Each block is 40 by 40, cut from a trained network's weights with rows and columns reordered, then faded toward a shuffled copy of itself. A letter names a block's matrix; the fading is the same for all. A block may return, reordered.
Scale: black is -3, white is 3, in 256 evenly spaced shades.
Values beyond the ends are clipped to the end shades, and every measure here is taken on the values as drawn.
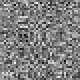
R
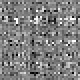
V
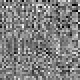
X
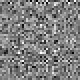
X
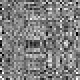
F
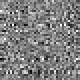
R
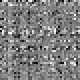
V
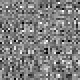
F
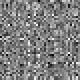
F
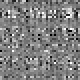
V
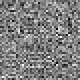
R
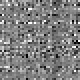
V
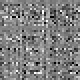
V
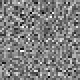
R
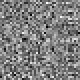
R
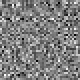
X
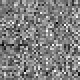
R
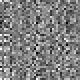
F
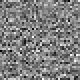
R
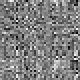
F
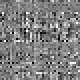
V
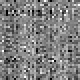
V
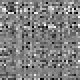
V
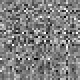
R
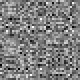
X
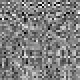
R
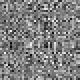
X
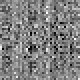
V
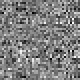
X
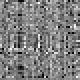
V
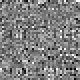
F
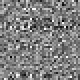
R
